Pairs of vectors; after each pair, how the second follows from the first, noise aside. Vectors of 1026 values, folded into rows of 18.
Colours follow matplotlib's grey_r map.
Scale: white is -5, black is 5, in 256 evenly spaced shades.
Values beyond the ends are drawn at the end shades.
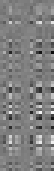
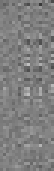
wrapped around, shrunk.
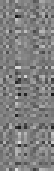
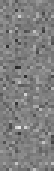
negated, partly zeroed.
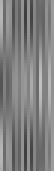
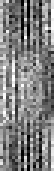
reversed, scaled up.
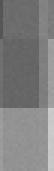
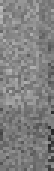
negated, partly zeroed.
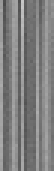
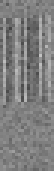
wrapped around, partly zeroed.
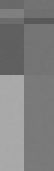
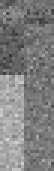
copied.
